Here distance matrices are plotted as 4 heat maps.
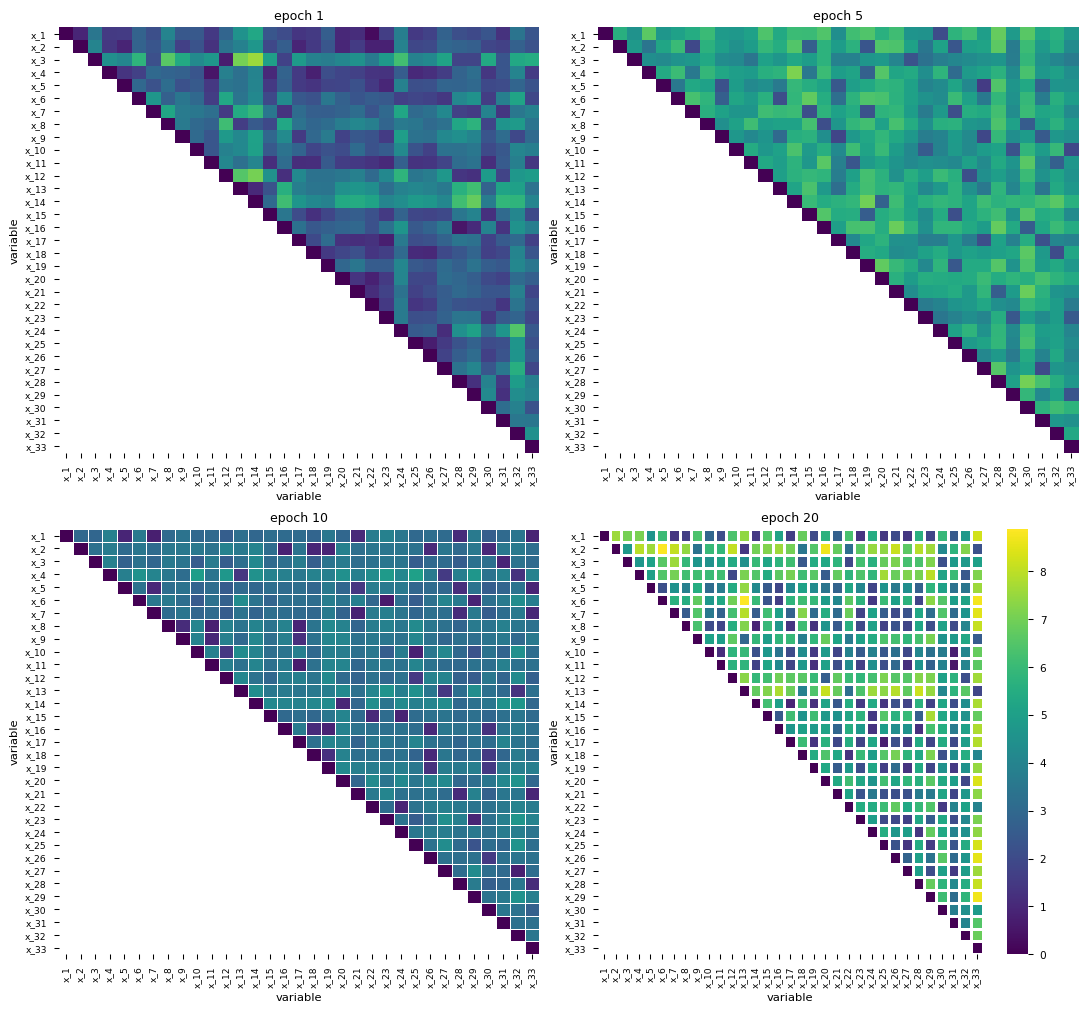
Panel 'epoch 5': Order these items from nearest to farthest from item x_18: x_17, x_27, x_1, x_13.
x_17, x_27, x_13, x_1
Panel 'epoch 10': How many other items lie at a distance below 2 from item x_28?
5
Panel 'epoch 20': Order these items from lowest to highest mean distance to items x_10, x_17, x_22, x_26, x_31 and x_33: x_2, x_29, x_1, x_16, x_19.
x_19, x_1, x_29, x_16, x_2
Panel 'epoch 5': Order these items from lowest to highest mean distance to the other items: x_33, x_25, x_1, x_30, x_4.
x_33, x_25, x_4, x_1, x_30
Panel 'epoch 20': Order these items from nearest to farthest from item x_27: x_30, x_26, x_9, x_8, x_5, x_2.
x_8, x_26, x_5, x_30, x_9, x_2
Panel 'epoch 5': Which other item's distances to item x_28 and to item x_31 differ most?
x_27
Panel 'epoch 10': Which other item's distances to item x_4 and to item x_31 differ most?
x_3
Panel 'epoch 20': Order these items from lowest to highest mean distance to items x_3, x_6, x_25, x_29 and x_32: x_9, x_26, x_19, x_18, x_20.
x_19, x_26, x_20, x_18, x_9
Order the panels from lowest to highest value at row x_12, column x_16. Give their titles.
epoch 1, epoch 10, epoch 5, epoch 20
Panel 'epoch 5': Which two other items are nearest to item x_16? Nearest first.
x_8, x_30
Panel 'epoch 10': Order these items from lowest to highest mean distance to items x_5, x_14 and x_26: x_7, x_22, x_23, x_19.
x_7, x_19, x_23, x_22
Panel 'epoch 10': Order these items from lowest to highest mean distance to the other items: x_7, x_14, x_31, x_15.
x_7, x_15, x_31, x_14
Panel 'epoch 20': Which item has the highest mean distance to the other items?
x_33
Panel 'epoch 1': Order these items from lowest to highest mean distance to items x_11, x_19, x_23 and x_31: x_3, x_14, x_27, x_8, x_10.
x_10, x_27, x_8, x_3, x_14
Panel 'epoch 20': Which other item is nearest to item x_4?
x_12
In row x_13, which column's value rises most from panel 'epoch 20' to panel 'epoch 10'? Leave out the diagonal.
x_2
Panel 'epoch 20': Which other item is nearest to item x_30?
x_22
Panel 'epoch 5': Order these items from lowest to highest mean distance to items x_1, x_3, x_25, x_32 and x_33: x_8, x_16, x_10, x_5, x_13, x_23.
x_23, x_10, x_5, x_13, x_8, x_16
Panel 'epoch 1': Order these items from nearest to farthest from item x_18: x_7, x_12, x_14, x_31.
x_31, x_7, x_12, x_14
